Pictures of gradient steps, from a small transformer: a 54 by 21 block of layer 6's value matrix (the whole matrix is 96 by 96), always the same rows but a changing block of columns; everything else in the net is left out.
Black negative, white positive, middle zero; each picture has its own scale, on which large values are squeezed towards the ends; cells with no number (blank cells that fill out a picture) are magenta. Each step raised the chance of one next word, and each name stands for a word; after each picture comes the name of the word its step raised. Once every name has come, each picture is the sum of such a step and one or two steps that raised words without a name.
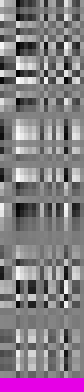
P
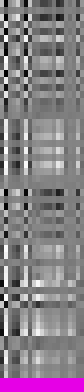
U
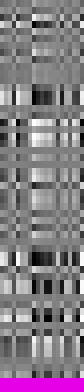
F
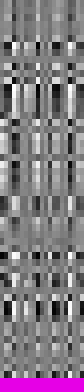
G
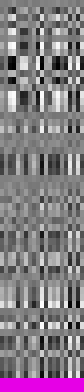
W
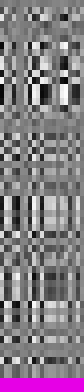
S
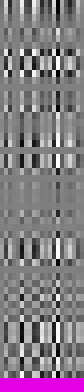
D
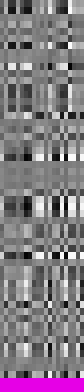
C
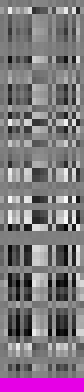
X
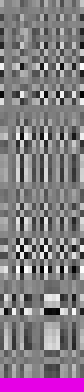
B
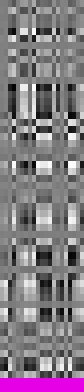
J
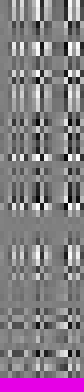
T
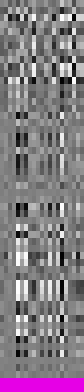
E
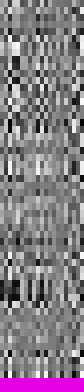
W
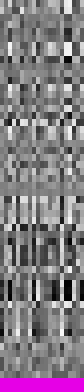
X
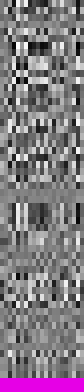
P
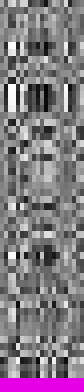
G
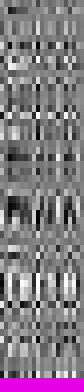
C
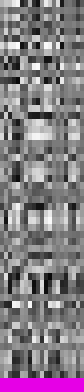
P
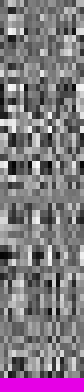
J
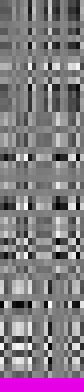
C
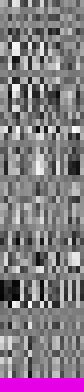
W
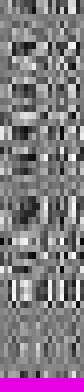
C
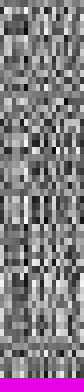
X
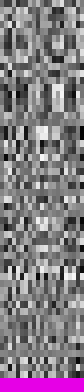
B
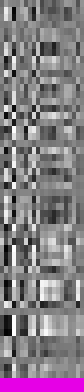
X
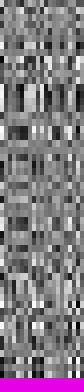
W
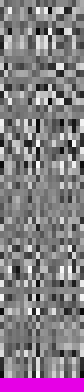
B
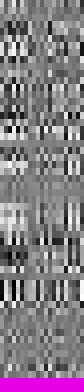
J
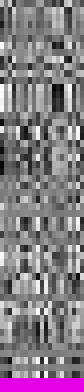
G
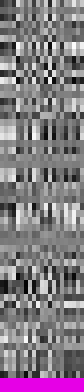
P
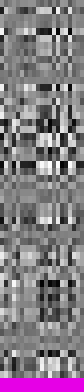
J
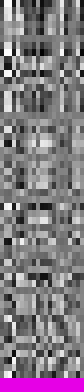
D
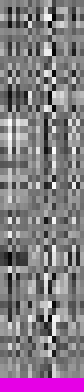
F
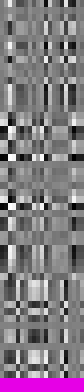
T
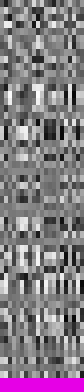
F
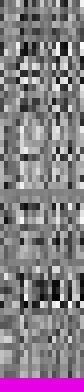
P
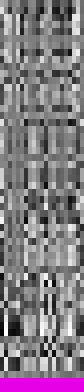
X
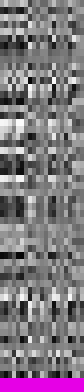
S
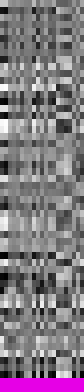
W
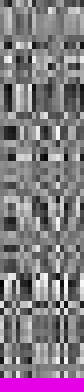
C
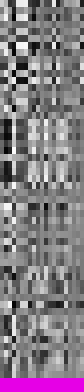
P
